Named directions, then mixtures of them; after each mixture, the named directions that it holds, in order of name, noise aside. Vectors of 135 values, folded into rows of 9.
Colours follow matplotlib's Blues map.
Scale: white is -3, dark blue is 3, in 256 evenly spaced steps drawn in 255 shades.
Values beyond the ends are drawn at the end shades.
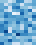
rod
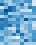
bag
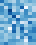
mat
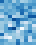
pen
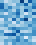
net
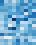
net, pen.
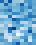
pen, rod.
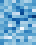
pen, rod.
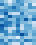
bag, rod.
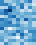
bag, mat.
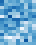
bag, pen.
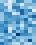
rod.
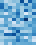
net.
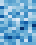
bag, pen.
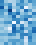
mat, net.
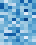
net.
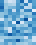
mat, net, rod.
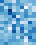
mat.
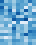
mat, net, pen.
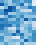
bag.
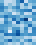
net, rod.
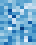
mat, pen.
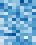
net.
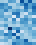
mat, net, rod.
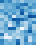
pen.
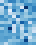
mat.
